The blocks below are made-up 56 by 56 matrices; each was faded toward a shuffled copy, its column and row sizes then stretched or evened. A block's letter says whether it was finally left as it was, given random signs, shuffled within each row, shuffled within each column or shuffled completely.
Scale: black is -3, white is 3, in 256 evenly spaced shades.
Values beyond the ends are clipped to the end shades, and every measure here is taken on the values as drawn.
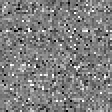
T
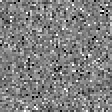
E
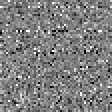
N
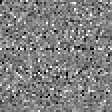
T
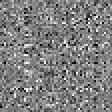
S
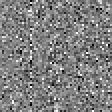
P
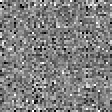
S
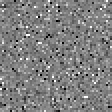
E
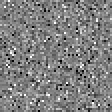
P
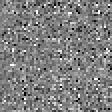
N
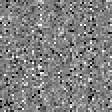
P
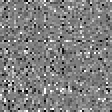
S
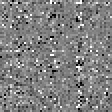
N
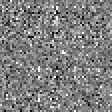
N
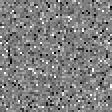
E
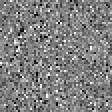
P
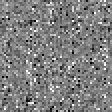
P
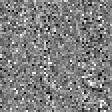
P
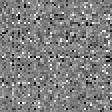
S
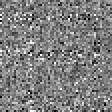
N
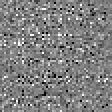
S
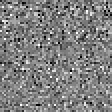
T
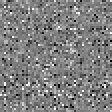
N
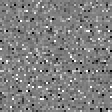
T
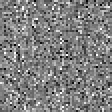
P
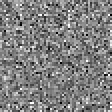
N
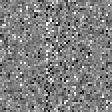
P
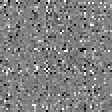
S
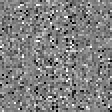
P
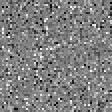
P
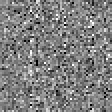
P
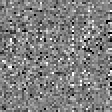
N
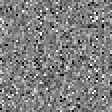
P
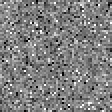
E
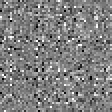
S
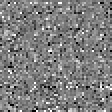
N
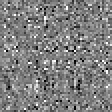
S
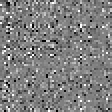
S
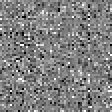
S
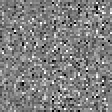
P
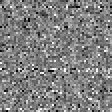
T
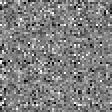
N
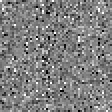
P
